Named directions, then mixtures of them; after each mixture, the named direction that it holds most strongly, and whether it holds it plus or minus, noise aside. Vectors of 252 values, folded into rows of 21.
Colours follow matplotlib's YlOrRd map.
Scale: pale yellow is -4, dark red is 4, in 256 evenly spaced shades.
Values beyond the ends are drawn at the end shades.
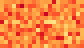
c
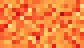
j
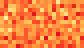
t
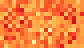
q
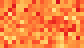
q, minus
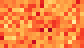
q, minus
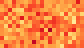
q, minus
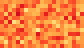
c, plus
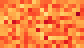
c, minus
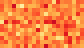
c, minus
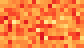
c, plus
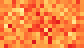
q, minus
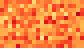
t, plus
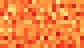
t, plus
